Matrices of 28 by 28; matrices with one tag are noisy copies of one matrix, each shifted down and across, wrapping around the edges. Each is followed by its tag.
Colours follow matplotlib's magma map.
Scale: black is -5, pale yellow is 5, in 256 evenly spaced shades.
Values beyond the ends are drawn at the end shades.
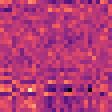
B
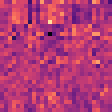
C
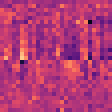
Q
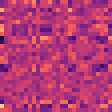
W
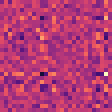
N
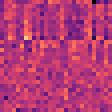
Q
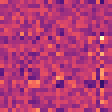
W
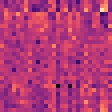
Q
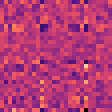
W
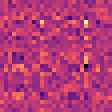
W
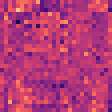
C
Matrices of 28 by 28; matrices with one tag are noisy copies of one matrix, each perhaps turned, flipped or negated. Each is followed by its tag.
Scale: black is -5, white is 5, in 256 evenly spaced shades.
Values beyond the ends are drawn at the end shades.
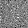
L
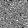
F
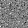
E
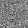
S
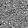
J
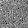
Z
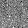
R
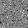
F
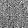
R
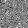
F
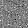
S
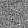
S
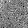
Z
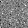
E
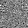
J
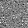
J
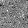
F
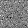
L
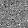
S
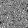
F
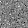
E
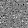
J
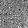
Z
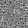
J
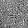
Z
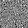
J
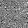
R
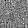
J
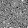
F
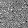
R
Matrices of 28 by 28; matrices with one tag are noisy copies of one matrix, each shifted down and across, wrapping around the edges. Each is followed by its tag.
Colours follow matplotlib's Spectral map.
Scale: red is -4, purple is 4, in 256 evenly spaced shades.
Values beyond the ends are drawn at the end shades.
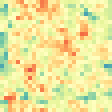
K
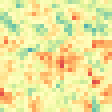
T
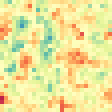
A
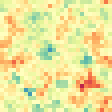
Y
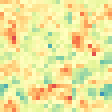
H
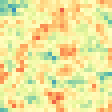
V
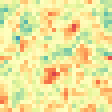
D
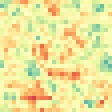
Y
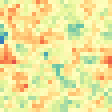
Y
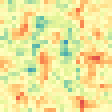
A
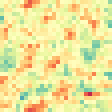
D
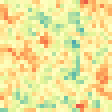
K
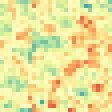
V
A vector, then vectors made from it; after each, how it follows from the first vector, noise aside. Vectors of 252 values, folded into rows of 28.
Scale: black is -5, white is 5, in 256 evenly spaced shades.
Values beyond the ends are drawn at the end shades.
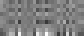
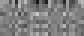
reversed, negated.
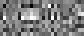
wrapped around, scaled up.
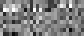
wrapped around, scaled up.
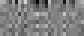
reversed, negated.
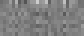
reversed, shrunk.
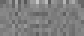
reversed, shrunk.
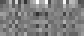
reversed.
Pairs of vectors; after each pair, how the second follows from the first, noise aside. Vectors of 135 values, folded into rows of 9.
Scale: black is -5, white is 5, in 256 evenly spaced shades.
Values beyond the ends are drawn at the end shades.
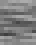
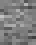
wrapped around, negated, partly zeroed.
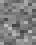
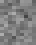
reversed, negated, shrunk.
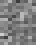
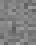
reversed, negated, shrunk.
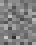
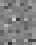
wrapped around, negated, partly zeroed.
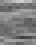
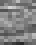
reversed, negated.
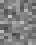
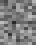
reversed, negated.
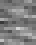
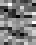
reversed, negated, scaled up.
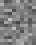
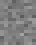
reversed, negated, shrunk.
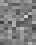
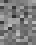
reversed, negated.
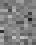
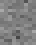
wrapped around, shrunk.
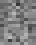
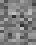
wrapped around.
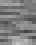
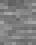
reversed, negated, shrunk.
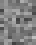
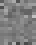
wrapped around, partly zeroed.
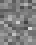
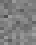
reversed, negated, shrunk.
